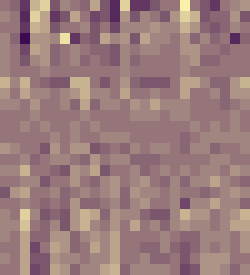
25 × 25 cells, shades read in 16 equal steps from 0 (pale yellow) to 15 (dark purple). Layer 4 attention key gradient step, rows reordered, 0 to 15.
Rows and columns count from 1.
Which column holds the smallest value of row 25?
12
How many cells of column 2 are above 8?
2
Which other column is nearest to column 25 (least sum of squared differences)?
9
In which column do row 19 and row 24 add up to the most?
19
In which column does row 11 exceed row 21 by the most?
3
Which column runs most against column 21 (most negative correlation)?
5
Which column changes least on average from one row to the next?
18
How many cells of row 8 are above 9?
6
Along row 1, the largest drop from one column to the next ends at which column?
13
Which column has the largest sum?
17
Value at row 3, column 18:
7
